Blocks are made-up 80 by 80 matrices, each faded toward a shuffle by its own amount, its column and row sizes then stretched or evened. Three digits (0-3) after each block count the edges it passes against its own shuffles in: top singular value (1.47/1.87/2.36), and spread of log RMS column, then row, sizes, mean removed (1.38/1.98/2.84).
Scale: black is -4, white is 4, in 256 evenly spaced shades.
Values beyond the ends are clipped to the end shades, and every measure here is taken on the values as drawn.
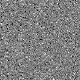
1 1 1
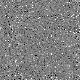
0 1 1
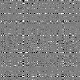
3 2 3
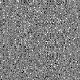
2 1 0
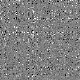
0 2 2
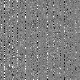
1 3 0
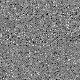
0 0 1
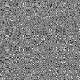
3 1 1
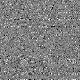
2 0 2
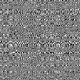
3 0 3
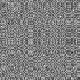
3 0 1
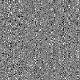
2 2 0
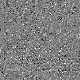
1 1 1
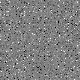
1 1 0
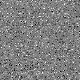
1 0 1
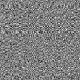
3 0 2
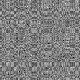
3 0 0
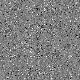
0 1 1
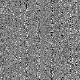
0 3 0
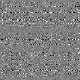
2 1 3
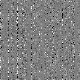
1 3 0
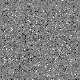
0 1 1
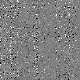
0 3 1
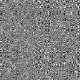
2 2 2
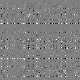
3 2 3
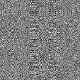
3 2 1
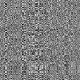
3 3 0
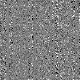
0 3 0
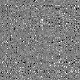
2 2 2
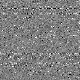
2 0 2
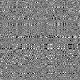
3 1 3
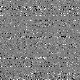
1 1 3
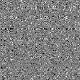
2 1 2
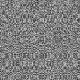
3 1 1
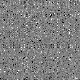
2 1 1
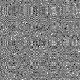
3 1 0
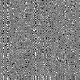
3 2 0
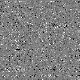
0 1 2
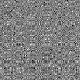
3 0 1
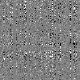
0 3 2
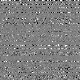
1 0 3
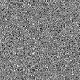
2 0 1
